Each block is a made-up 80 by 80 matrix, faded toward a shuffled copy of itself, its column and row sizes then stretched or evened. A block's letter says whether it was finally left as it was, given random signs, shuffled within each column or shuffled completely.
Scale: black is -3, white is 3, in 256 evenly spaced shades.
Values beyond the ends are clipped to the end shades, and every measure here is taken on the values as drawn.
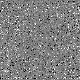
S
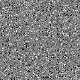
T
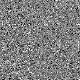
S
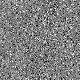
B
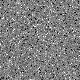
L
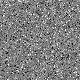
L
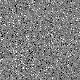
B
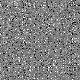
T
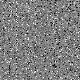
B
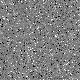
L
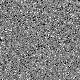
L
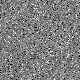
L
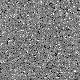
L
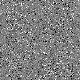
T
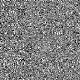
T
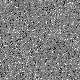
L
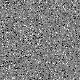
B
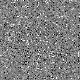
S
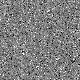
L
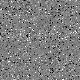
S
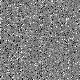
B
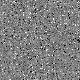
B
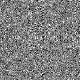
T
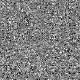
T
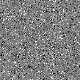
S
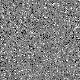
S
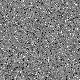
L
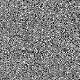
T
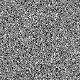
B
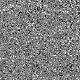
T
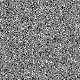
B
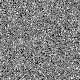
L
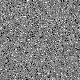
L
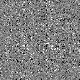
T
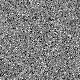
L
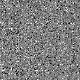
S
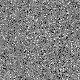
B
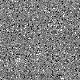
S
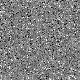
B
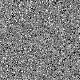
B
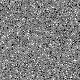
L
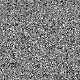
S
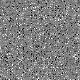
S
